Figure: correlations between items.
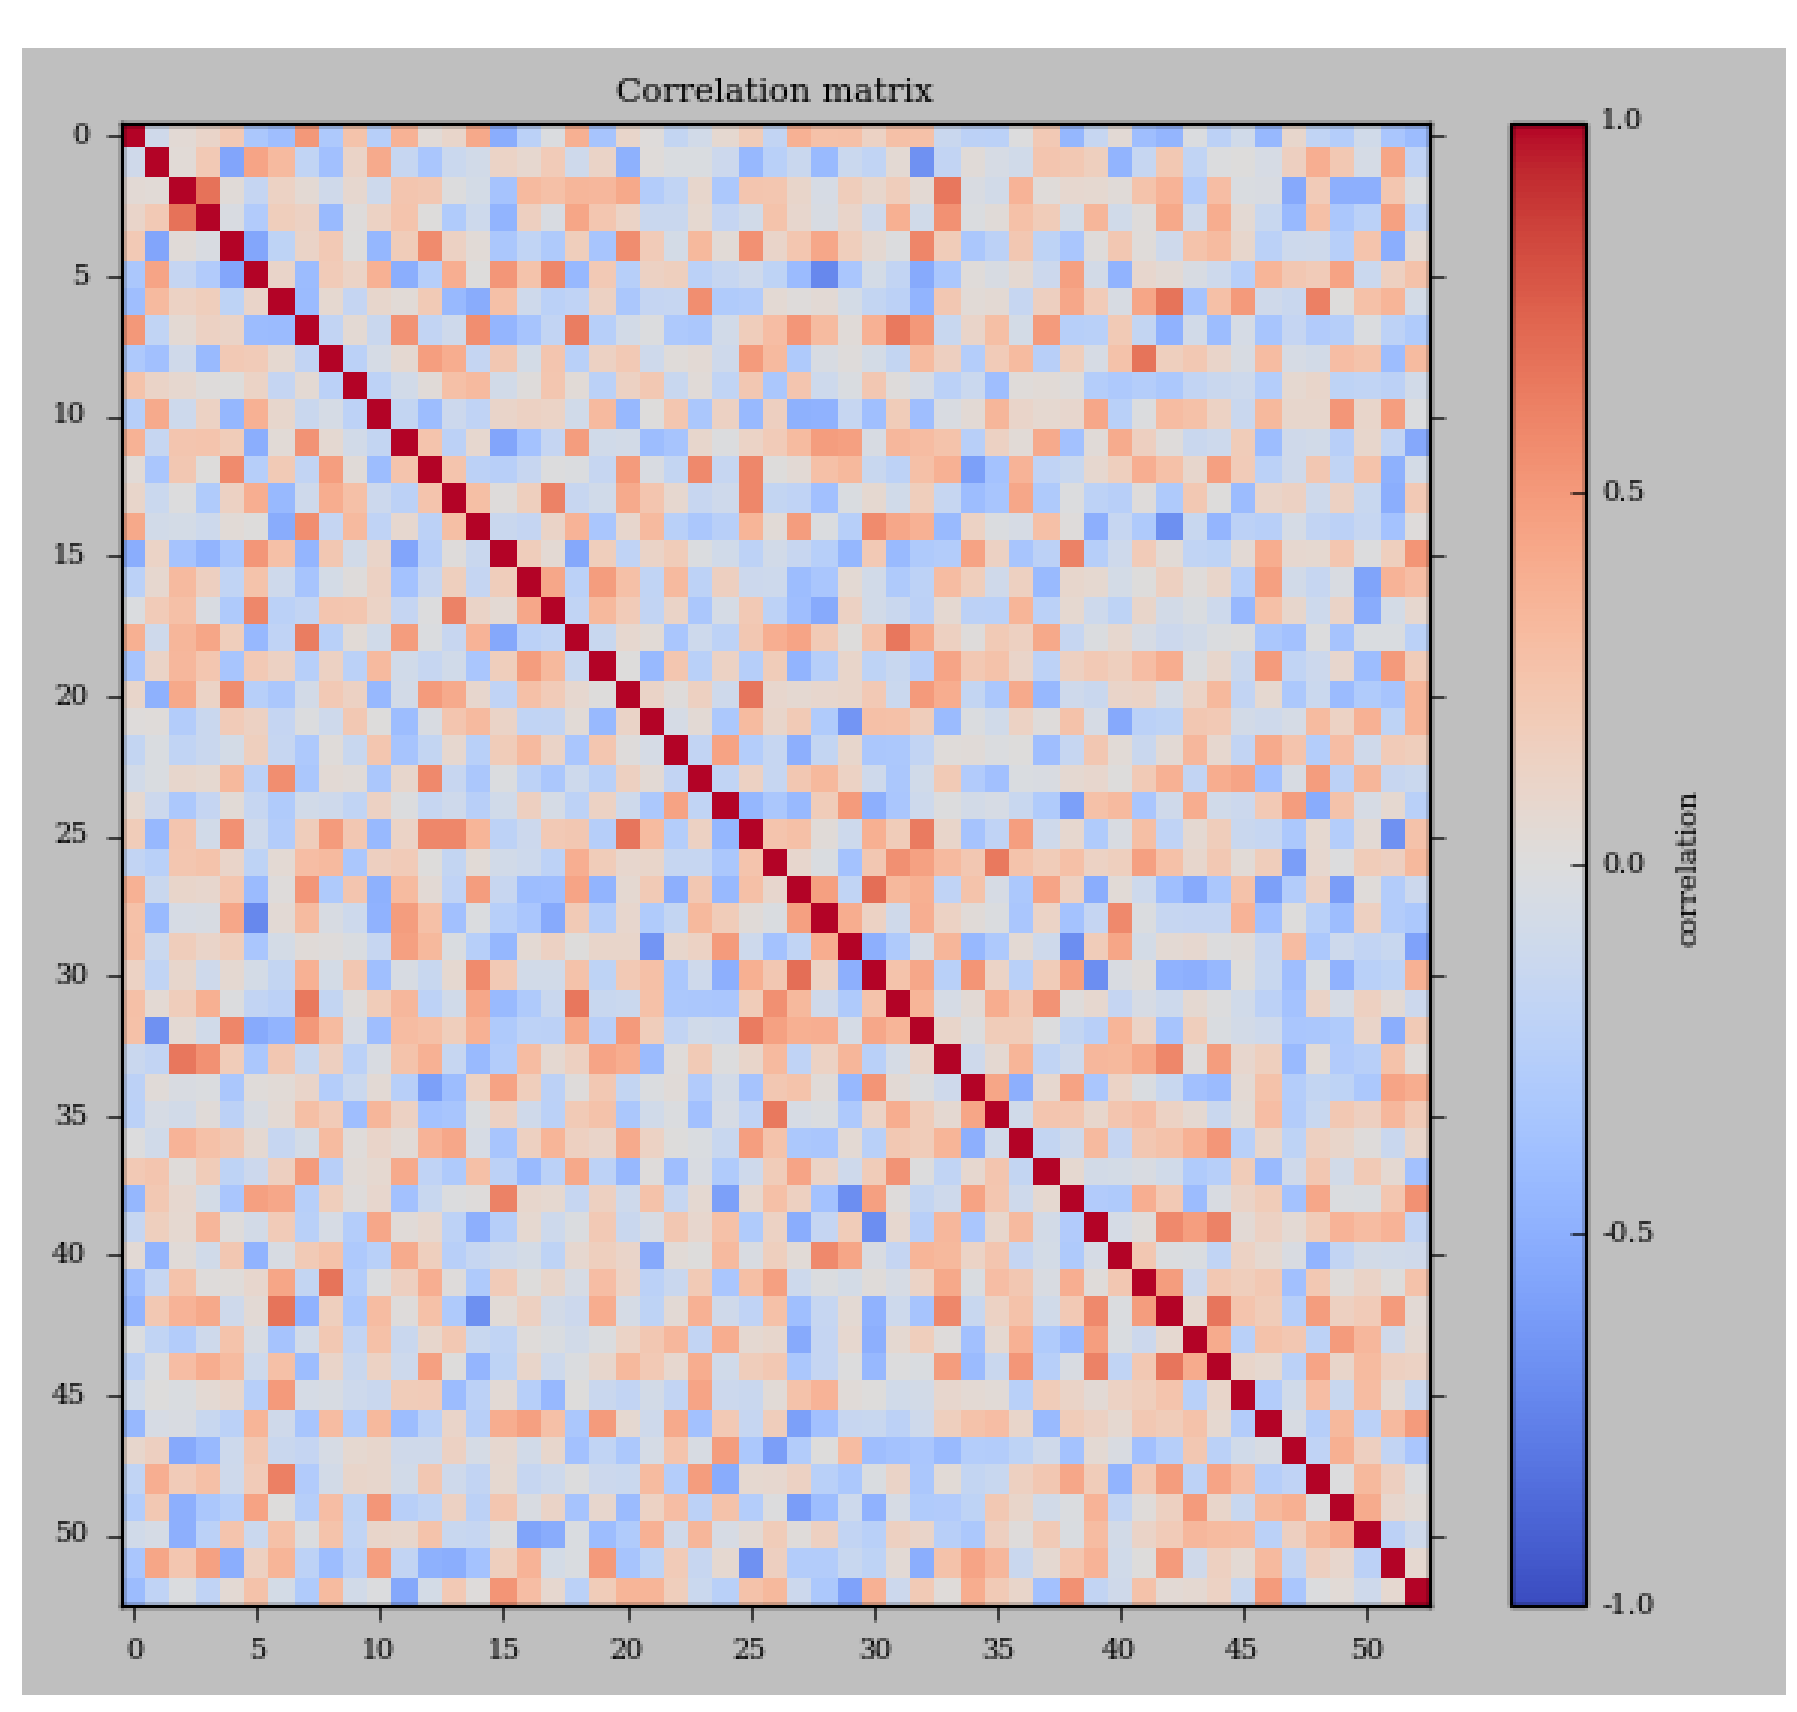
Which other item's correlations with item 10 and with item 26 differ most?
32
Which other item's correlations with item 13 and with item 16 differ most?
51
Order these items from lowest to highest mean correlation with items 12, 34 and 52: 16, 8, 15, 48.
48, 16, 8, 15
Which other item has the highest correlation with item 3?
2
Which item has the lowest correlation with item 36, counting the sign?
34
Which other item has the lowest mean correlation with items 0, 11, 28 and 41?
5
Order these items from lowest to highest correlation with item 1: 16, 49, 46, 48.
46, 16, 49, 48
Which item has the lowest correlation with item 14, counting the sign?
42
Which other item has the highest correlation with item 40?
28
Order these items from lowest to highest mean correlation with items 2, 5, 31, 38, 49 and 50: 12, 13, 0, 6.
0, 12, 13, 6
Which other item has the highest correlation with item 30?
27
